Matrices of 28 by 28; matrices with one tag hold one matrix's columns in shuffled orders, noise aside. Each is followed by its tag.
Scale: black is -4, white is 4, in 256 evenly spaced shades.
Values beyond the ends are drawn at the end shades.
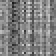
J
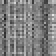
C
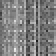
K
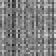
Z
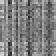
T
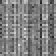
C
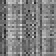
C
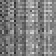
J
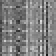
K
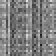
Z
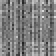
T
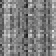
Z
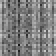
Z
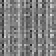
Z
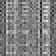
J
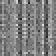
C
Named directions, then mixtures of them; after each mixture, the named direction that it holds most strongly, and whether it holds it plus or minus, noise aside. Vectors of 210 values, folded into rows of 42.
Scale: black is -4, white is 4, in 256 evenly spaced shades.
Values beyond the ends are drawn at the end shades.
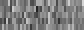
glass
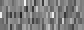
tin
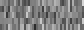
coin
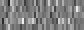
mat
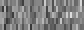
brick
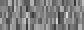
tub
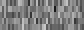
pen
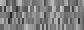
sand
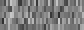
pen, minus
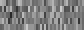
sand, plus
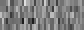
mat, minus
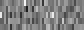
tin, plus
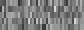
pen, minus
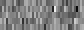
pen, minus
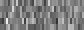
mat, plus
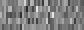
tin, plus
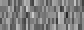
tub, minus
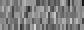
coin, minus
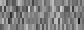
sand, plus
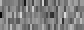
tin, minus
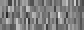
tub, minus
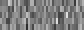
tub, plus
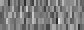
tub, minus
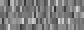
mat, plus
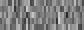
tub, minus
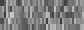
pen, minus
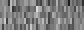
glass, minus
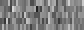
glass, plus
